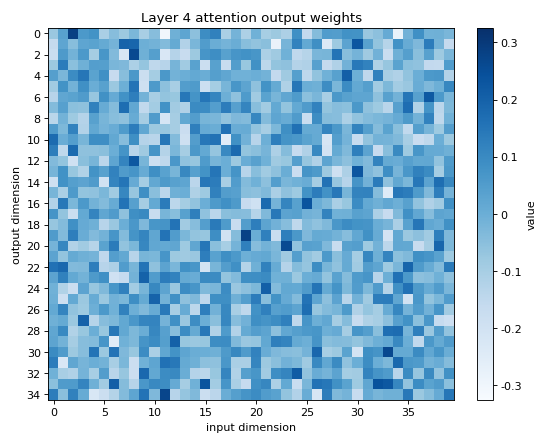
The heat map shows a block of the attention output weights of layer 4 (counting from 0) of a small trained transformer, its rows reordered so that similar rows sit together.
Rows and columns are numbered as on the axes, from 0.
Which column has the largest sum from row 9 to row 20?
30
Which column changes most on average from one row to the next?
15
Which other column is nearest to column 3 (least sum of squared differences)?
29
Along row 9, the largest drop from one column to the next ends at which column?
3
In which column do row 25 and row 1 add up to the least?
27
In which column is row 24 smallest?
2
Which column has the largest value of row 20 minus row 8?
38
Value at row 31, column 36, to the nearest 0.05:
0.05
